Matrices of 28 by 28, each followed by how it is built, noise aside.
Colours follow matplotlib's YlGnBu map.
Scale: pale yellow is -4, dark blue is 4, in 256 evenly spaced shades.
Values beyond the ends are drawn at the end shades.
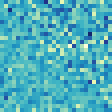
upper triangular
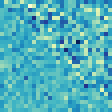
upper triangular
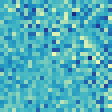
upper triangular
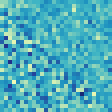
lower triangular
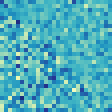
lower triangular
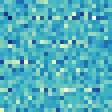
uneven rows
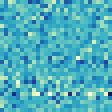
uneven rows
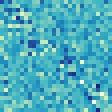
block diagonal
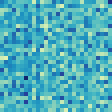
repeating rows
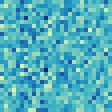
repeating rows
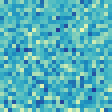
repeating columns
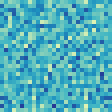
repeating columns
